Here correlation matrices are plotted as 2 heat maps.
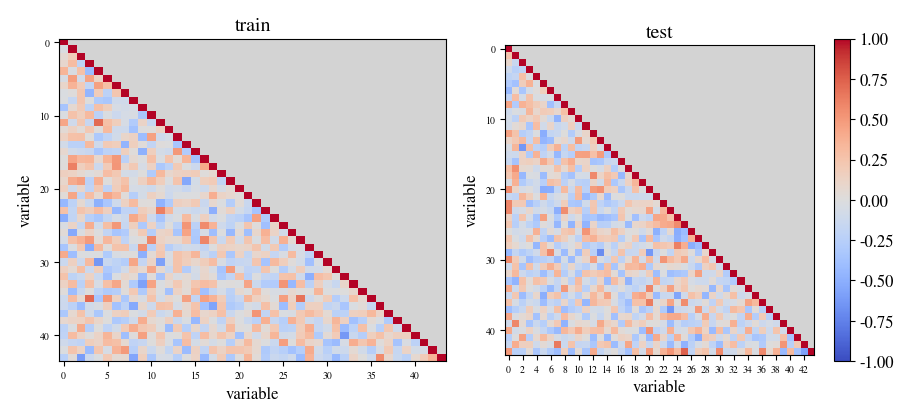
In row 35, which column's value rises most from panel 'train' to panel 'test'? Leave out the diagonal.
19
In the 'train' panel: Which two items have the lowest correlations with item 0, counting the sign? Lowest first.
24, 22
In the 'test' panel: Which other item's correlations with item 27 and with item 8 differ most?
37
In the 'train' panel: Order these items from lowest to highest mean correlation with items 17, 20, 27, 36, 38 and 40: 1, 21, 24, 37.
24, 37, 21, 1
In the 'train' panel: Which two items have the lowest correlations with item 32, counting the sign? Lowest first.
40, 28
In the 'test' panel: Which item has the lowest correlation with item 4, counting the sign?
28
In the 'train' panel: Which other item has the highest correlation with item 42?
7
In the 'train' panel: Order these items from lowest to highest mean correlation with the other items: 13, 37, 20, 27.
20, 13, 37, 27
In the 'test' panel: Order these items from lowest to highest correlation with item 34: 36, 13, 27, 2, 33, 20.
33, 27, 2, 13, 36, 20
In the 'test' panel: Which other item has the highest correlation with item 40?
20
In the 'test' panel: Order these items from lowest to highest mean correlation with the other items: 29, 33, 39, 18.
29, 33, 39, 18
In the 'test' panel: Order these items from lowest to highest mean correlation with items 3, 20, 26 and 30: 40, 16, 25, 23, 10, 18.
16, 25, 10, 18, 23, 40
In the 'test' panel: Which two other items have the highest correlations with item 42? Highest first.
7, 39
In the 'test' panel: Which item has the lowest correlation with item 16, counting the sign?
18
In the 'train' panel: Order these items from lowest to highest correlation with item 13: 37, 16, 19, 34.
16, 34, 19, 37
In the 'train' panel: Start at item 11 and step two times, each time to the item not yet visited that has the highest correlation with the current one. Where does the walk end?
6
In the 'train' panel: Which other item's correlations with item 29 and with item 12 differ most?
34
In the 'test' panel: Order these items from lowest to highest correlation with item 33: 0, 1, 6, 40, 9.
1, 0, 9, 40, 6
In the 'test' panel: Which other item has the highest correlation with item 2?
41
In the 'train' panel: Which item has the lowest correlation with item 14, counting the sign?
19
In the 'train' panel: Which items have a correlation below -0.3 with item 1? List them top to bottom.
26, 29, 34
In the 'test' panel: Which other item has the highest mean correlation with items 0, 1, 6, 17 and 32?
39
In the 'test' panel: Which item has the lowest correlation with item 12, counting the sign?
5
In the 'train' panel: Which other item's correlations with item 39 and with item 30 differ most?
28
